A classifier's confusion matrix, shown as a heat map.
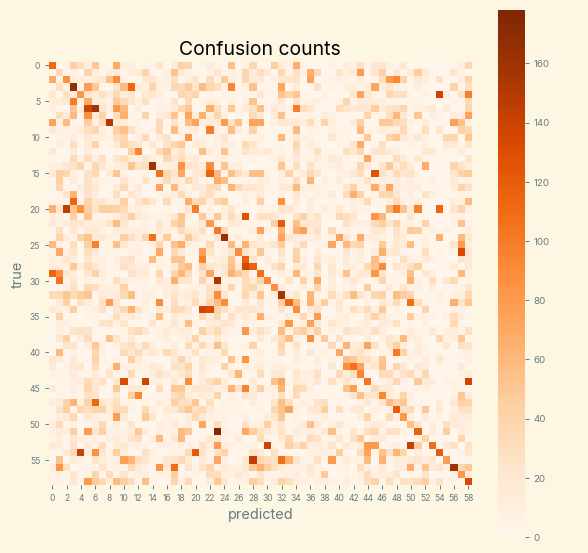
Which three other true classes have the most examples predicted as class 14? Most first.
24, 27, 3
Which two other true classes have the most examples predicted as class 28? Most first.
55, 8
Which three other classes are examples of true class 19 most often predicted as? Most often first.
3, 32, 58
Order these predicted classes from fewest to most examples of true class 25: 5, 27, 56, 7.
7, 56, 5, 27
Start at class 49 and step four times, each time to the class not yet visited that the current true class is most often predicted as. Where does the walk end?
23
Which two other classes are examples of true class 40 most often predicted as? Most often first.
48, 1
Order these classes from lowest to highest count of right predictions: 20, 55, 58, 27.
55, 20, 27, 58
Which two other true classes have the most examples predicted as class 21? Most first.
34, 27
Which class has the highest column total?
32
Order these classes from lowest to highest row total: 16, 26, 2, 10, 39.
16, 10, 39, 26, 2
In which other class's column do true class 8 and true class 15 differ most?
45
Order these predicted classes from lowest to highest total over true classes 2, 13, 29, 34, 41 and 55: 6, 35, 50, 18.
35, 50, 6, 18
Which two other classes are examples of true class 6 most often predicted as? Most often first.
5, 34
